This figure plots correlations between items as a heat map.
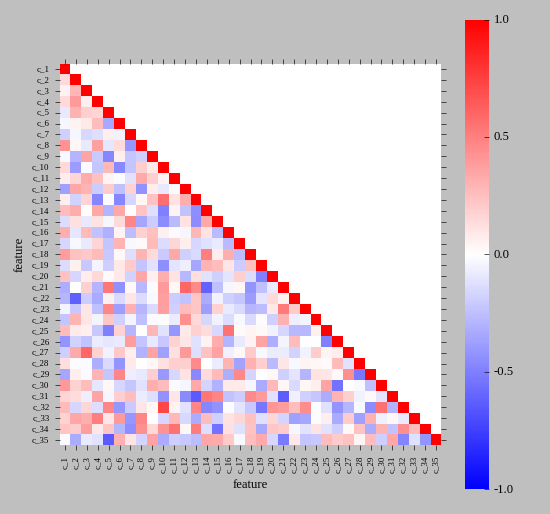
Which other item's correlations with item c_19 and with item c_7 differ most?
c_23
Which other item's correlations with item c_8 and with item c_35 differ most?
c_34
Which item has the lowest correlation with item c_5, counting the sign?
c_35
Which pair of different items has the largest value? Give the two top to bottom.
c_10, c_32
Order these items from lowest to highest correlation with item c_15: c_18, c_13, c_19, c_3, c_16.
c_13, c_16, c_3, c_18, c_19
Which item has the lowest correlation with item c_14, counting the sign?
c_21
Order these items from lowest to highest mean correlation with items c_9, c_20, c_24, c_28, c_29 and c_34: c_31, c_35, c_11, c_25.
c_31, c_35, c_25, c_11
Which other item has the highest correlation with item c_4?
c_33
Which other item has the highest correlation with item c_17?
c_29
